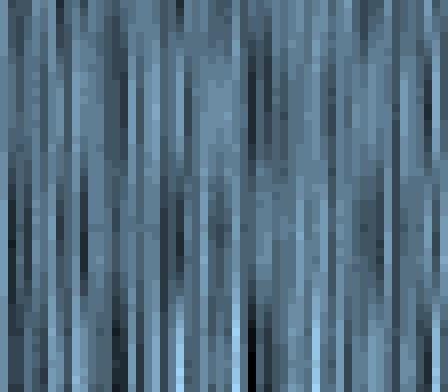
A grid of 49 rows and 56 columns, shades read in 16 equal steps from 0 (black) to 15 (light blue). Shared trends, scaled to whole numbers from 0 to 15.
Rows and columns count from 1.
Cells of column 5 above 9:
7
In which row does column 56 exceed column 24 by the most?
33
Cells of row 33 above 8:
22
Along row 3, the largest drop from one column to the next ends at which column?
8
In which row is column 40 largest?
49
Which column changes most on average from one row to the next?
23
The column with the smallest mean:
32
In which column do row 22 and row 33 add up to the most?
26
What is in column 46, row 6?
6
